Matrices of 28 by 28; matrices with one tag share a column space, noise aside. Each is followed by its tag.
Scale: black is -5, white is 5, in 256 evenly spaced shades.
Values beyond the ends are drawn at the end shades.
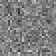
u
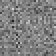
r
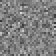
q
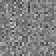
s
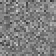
s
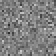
q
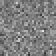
u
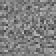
r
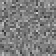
q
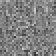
u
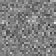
r
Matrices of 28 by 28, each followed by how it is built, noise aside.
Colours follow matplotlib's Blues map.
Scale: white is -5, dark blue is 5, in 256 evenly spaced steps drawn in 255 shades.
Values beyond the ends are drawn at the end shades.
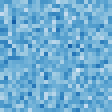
noise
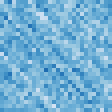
Toeplitz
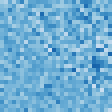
upper triangular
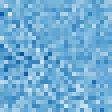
lower triangular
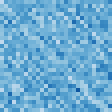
Toeplitz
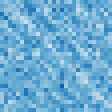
Toeplitz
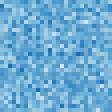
noise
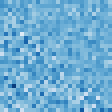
lower triangular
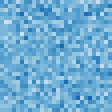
noise
